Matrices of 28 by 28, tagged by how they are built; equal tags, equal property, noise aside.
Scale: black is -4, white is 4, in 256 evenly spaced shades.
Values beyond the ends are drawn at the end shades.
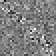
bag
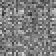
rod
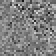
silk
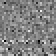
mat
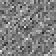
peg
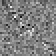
bag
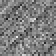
peg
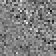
silk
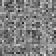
rod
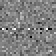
mat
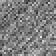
peg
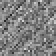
peg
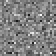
mat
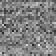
rod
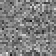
rod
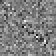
bag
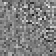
silk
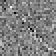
bag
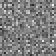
rod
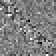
bag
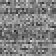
rod
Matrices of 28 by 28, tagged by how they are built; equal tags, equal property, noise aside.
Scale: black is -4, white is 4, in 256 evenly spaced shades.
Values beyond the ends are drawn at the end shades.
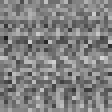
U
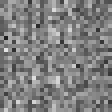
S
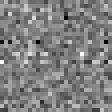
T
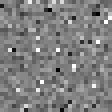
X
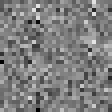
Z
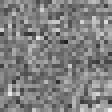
S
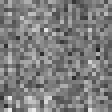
S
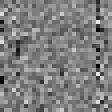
Z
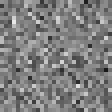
U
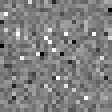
X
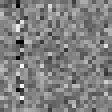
Z
